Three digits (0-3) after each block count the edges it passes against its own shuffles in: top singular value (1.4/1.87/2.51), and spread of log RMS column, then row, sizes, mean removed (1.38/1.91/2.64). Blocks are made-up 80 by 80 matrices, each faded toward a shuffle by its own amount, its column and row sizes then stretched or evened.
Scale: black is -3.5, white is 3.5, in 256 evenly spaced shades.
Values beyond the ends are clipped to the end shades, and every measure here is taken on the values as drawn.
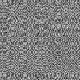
3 0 1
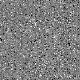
1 2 0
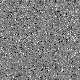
1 0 1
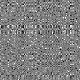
3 1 2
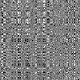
3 3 2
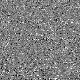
0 0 2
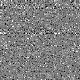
2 0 2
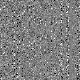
0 3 0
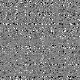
1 2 3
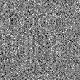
2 0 0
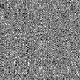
2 1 0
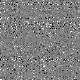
0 1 3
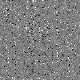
0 2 0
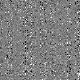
1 3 1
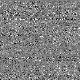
1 1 3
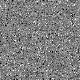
0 0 1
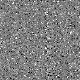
1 1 1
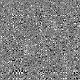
2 2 2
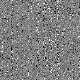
0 3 1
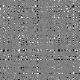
2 3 3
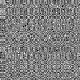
3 1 1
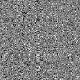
2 2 0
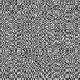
3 0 1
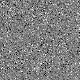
0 1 1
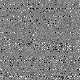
1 0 3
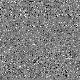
0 0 2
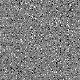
1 2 0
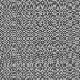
3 2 2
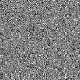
2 1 1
